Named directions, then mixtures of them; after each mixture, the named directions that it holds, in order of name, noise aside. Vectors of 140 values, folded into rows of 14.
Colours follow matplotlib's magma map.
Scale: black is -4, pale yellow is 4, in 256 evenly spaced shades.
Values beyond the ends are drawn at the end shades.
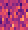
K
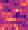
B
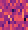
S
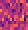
K, S.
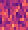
B, K.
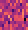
S.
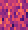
K.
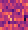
B, S.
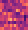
B, S.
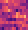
B.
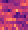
B.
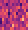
K.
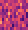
K.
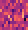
S.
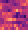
B.
